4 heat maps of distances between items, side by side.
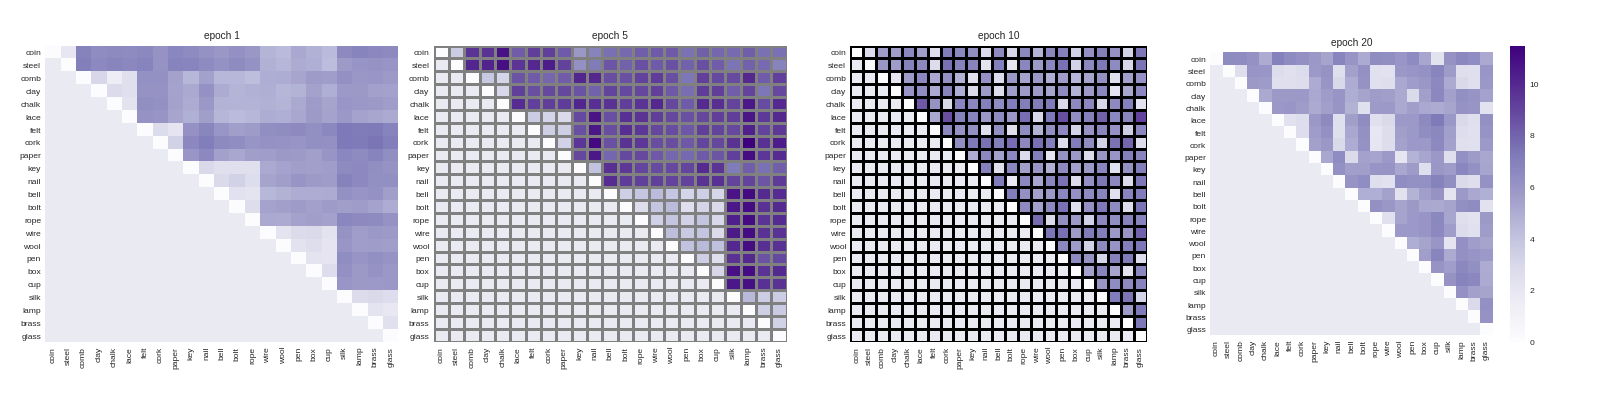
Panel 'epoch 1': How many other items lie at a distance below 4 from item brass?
3
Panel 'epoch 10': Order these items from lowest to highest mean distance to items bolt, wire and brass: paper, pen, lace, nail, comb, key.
nail, lace, comb, key, paper, pen
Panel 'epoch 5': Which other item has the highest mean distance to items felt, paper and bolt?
lamp
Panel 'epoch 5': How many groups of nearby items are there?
6
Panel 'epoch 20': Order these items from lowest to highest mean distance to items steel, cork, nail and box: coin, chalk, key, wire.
wire, key, chalk, coin
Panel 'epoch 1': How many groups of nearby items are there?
6
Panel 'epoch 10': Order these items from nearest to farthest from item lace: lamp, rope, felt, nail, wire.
wire, felt, nail, lamp, rope
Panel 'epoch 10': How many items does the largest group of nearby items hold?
7
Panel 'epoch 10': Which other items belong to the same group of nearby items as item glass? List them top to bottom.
chalk, cork, pen, silk
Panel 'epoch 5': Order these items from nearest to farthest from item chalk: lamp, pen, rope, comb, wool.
comb, pen, wool, rope, lamp
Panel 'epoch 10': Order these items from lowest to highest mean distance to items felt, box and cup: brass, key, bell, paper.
brass, paper, key, bell
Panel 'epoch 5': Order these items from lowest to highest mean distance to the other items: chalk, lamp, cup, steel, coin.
cup, coin, steel, chalk, lamp
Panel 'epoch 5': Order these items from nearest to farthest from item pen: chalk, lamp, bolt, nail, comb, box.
bolt, box, comb, chalk, nail, lamp
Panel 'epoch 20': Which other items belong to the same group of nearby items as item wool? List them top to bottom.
paper, bell, silk
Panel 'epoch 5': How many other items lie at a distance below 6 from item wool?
7
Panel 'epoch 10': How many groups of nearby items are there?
5
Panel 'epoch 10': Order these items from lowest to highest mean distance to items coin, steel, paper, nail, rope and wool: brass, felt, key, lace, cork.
felt, brass, key, lace, cork
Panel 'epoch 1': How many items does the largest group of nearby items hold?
5
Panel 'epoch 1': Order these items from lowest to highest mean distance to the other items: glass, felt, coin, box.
box, glass, coin, felt
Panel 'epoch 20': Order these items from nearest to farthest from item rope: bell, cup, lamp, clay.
lamp, bell, clay, cup
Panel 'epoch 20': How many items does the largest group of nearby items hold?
10
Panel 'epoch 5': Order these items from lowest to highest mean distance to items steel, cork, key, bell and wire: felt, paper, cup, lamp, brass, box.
cup, box, paper, felt, brass, lamp
